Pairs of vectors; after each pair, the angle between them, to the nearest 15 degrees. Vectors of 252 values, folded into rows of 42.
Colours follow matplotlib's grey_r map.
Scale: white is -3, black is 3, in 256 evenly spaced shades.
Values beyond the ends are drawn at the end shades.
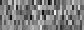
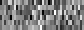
15 degrees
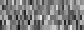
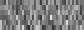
120 degrees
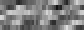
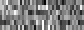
90 degrees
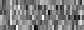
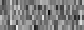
15 degrees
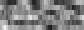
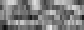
165 degrees
